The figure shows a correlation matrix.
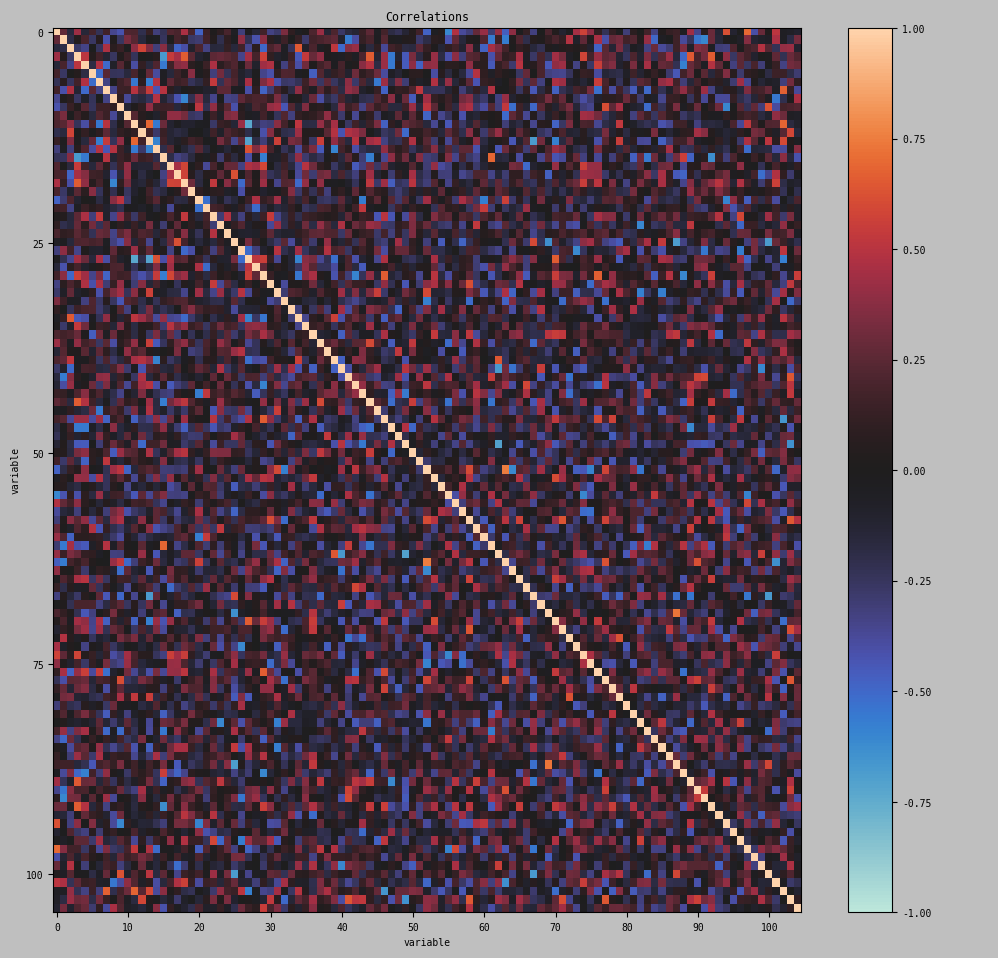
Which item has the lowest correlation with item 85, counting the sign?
31
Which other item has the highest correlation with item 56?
97
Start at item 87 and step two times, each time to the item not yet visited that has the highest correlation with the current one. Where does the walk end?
36
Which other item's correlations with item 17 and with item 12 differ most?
2
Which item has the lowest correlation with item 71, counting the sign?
32
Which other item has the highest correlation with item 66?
42
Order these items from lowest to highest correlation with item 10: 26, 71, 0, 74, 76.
71, 26, 0, 76, 74
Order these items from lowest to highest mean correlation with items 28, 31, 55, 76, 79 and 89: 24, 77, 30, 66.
66, 24, 30, 77
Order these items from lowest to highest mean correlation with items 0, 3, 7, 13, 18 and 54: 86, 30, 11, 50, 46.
30, 86, 46, 11, 50
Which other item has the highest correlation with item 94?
0
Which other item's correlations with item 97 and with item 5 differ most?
87
